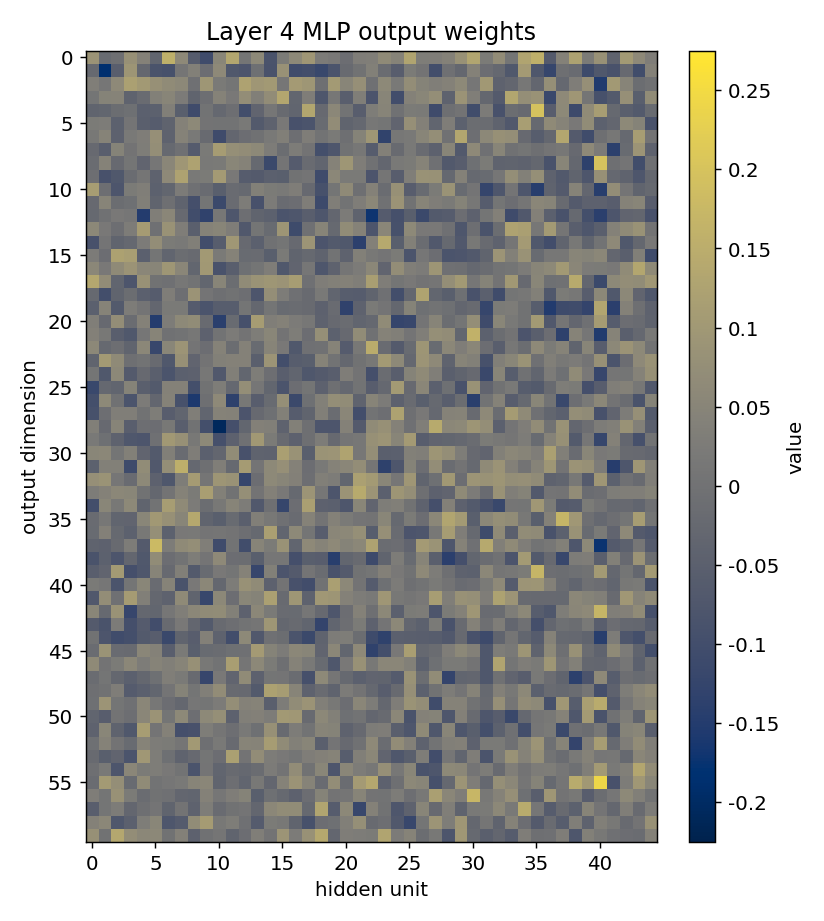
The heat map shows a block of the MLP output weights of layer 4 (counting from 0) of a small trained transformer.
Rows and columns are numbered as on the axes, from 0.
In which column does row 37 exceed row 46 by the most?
31
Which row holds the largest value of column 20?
30
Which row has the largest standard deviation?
37
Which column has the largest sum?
34
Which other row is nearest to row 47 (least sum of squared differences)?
19
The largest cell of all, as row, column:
55, 40
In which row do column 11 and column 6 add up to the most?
0
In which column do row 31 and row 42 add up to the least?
3
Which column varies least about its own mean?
42
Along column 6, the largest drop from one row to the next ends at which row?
1
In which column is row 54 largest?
43
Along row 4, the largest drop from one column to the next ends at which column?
36
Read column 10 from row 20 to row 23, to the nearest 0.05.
-0.15 0 0.05 0.05
